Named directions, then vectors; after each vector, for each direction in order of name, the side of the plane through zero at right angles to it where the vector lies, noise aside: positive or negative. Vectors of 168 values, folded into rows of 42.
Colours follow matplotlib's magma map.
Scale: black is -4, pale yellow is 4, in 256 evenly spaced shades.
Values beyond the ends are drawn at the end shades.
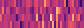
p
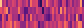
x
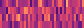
negative, negative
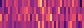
positive, negative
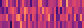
negative, negative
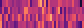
positive, negative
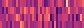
negative, negative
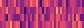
positive, positive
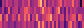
positive, negative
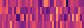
positive, positive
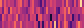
negative, positive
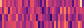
negative, positive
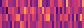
negative, negative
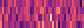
positive, negative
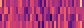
negative, positive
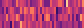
negative, negative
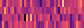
negative, positive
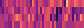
negative, negative
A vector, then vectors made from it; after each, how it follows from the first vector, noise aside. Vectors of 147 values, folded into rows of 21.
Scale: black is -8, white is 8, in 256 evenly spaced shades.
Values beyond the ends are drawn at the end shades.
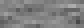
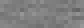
wrapped around, negated, shrunk.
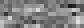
negated, scaled up.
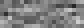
negated, scaled up.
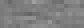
wrapped around, negated, shrunk.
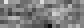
wrapped around, negated, scaled up.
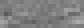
negated, partly zeroed.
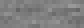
shrunk.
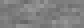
wrapped around, negated, shrunk.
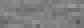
shrunk.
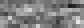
negated, scaled up.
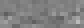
negated, partly zeroed.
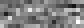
negated, scaled up.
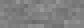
wrapped around, negated, shrunk.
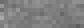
wrapped around, negated, shrunk.
